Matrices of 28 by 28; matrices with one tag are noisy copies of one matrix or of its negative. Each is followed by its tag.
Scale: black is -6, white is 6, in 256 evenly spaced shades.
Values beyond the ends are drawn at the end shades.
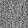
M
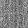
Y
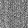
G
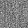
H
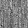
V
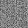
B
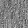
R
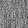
R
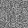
H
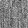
V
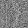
H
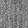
Y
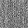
G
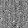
Y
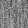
V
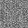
H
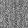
Y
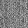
G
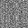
H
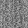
Y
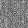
G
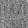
M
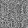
M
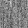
V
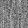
V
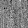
V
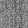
Y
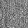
G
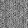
G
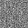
H
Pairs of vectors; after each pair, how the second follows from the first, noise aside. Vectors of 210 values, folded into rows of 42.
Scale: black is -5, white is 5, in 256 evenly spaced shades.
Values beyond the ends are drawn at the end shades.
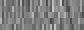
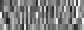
wrapped around, scaled up.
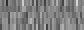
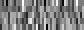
scaled up.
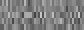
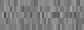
reversed, negated, shrunk.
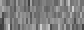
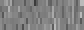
reversed, negated, partly zeroed.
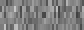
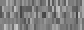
sign-scrambled.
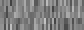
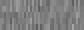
reversed, negated, shrunk.
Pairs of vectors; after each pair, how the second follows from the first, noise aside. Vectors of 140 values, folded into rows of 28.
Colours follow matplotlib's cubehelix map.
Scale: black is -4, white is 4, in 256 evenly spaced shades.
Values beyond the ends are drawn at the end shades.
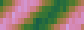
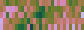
wrapped around, partly zeroed.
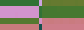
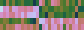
copied.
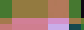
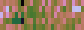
wrapped around, partly zeroed.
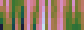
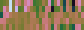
wrapped around, partly zeroed.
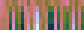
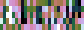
wrapped around, scaled up.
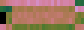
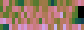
reversed.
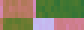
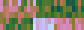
copied.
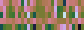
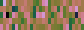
wrapped around, partly zeroed.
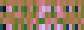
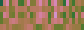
wrapped around, shrunk.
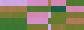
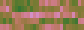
wrapped around, shrunk.
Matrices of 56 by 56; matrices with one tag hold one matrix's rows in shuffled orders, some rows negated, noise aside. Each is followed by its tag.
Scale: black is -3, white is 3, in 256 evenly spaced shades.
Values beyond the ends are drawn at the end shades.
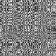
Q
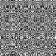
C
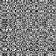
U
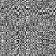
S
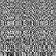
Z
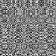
U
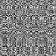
U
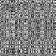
C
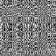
Q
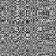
S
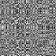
S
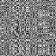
S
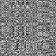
S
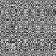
C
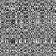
C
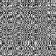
Q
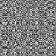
U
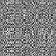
Z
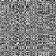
S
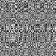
C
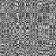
S
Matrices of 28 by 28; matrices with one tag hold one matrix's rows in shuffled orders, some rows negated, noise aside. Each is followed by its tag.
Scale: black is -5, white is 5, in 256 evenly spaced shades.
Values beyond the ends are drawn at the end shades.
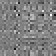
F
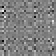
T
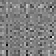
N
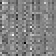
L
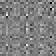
N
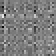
T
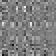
L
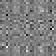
N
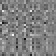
L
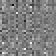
L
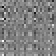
T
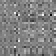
F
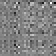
F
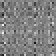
T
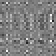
N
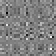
N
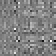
F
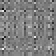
T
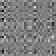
T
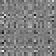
T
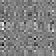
T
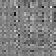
F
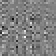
L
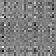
T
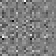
L
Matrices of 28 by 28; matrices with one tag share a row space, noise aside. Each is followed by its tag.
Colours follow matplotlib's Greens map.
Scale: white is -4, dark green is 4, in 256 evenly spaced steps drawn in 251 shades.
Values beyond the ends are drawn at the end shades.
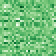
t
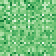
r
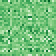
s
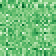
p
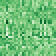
p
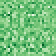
r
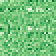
s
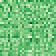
s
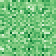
r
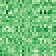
p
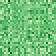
s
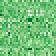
s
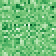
t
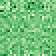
r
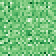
s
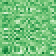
t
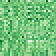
s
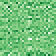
s
